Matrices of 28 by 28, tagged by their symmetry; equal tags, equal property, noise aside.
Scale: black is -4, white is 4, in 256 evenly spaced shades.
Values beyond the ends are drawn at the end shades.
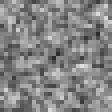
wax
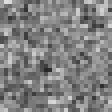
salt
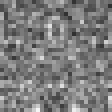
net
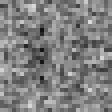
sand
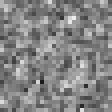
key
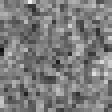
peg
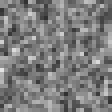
wax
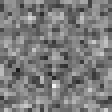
net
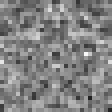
net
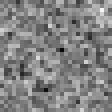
salt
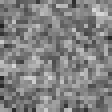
salt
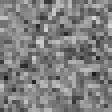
peg
